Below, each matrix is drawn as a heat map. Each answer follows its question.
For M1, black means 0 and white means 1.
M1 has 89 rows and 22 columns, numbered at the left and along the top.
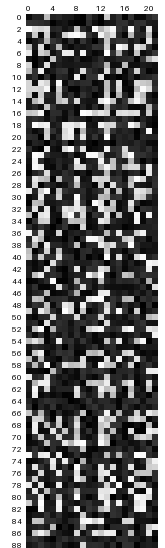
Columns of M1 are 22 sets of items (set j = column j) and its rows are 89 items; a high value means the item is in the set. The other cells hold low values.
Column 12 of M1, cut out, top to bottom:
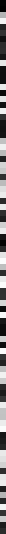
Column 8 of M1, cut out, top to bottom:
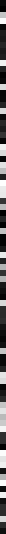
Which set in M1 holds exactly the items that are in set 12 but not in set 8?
10
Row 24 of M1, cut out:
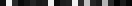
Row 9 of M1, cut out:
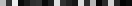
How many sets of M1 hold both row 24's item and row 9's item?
0
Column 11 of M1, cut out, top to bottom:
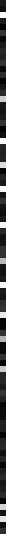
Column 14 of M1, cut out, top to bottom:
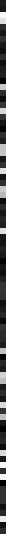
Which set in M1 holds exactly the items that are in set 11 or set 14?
17
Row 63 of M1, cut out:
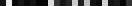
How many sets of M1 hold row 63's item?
5
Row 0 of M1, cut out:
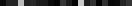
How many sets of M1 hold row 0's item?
2
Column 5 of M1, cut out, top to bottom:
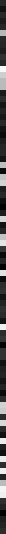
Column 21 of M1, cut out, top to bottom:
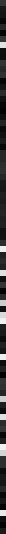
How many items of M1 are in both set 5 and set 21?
1
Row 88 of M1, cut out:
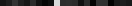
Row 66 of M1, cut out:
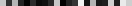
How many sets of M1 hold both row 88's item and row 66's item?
1
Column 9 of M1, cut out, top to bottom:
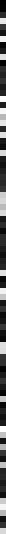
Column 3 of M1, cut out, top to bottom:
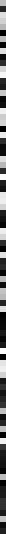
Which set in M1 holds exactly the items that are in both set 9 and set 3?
7
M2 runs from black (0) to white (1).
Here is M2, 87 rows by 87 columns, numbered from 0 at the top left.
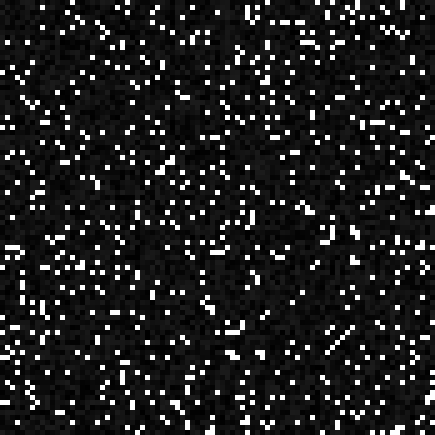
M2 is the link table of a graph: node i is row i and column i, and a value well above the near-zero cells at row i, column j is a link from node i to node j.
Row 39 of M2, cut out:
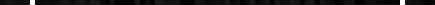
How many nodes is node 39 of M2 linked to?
2
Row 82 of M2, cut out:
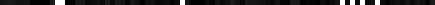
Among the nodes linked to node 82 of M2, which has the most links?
node 70
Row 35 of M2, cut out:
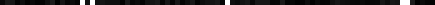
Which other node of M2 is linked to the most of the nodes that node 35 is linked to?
node 26
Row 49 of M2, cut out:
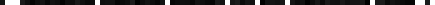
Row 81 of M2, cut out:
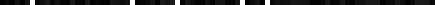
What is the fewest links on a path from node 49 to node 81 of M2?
3
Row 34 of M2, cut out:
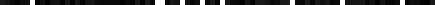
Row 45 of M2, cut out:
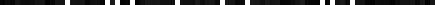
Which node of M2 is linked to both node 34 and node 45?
node 44
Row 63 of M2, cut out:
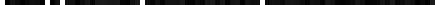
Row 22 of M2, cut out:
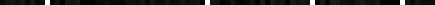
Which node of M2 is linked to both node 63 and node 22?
node 9
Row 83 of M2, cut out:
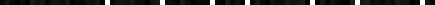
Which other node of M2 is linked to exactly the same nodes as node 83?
node 33
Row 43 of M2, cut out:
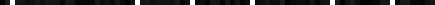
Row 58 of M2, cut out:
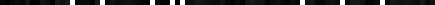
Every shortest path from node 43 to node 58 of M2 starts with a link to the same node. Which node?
node 2
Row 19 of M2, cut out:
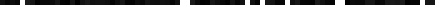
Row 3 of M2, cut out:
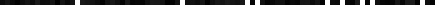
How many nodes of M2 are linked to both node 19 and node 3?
4
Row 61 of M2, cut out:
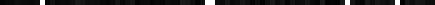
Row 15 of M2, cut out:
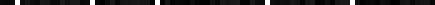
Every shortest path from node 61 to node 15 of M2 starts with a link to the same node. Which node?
node 8
